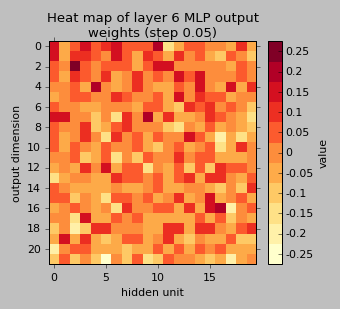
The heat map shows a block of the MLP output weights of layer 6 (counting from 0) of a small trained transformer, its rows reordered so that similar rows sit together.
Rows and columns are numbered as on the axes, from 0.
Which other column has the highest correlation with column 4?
14
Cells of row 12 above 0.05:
3
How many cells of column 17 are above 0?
5
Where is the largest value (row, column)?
2, 2
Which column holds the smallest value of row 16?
17
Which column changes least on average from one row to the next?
7
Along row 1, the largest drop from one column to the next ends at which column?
1
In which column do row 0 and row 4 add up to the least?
11
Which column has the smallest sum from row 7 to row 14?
4
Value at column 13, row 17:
-0.05
